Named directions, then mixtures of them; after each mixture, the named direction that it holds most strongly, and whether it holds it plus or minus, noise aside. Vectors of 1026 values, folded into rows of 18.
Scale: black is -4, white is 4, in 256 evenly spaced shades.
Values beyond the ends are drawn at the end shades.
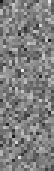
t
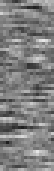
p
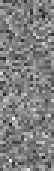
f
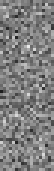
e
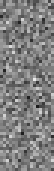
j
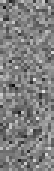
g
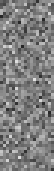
j, plus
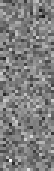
f, plus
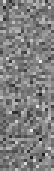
g, plus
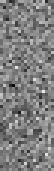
g, plus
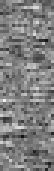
p, minus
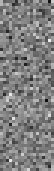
f, plus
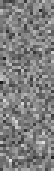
f, plus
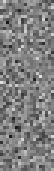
j, minus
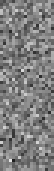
t, plus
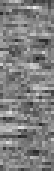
p, minus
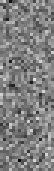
g, plus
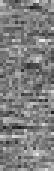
p, plus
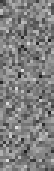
t, plus
